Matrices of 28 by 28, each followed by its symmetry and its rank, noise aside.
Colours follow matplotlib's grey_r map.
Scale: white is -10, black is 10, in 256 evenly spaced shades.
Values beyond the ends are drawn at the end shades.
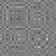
symmetric, rank two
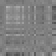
symmetric, rank one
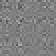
no symmetry, rank three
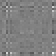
symmetric, rank one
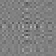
antisymmetric, rank two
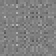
no symmetry, rank three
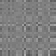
symmetric, rank one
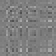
symmetric, rank two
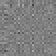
no symmetry, rank three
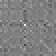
symmetric, rank three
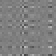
no symmetry, rank one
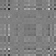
symmetric, rank one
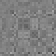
symmetric, rank three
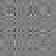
no symmetry, rank two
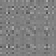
antisymmetric, rank two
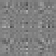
antisymmetric, rank two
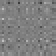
antisymmetric, rank two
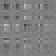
symmetric, rank one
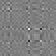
symmetric, rank two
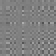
symmetric, rank one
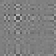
symmetric, rank one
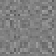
no symmetry, rank two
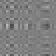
no symmetry, rank one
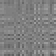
antisymmetric, rank two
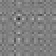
symmetric, rank two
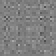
no symmetry, rank three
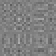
symmetric, rank three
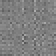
no symmetry, rank three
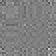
symmetric, rank three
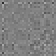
symmetric, rank three
